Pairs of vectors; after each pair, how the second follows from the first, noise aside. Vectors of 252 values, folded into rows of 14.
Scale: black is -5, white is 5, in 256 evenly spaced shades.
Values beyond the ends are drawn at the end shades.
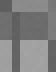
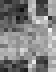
wrapped around, negated, scaled up.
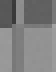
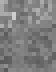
negated, partly zeroed.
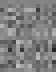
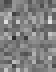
wrapped around, negated.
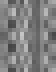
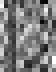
wrapped around, scaled up.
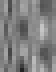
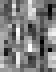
wrapped around, negated, scaled up.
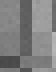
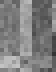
negated.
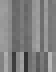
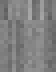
reversed, negated, shrunk.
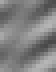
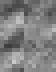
wrapped around, negated.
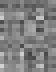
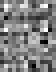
wrapped around, scaled up.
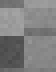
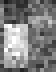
wrapped around, negated, scaled up.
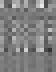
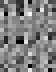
wrapped around, negated, scaled up.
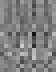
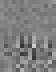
negated, partly zeroed.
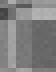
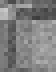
negated.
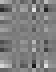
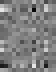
negated.
